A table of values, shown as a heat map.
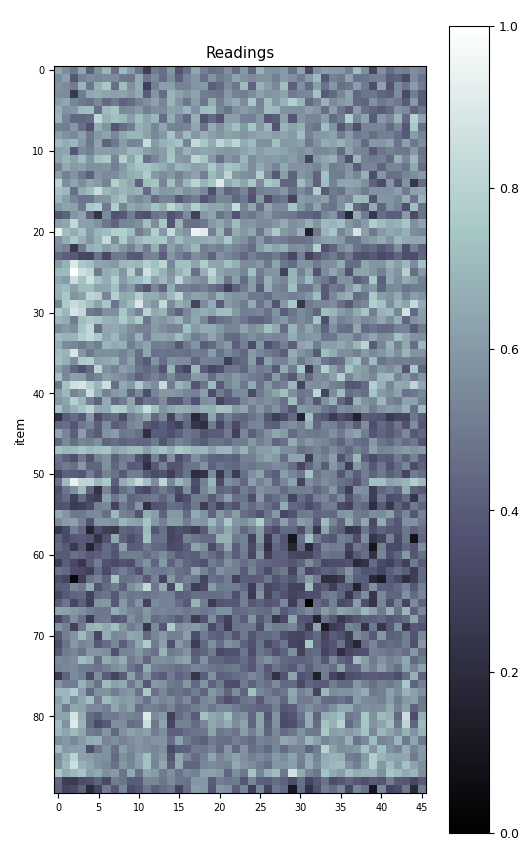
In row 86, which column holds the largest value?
2
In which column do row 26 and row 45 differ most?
11
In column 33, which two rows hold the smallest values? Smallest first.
69, 63
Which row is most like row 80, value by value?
81
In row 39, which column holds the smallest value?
30
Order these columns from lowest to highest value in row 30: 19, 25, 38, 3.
25, 19, 38, 3
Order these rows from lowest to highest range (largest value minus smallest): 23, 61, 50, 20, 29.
23, 61, 50, 29, 20
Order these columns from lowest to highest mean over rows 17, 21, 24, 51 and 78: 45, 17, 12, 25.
25, 17, 45, 12
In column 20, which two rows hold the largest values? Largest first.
14, 9
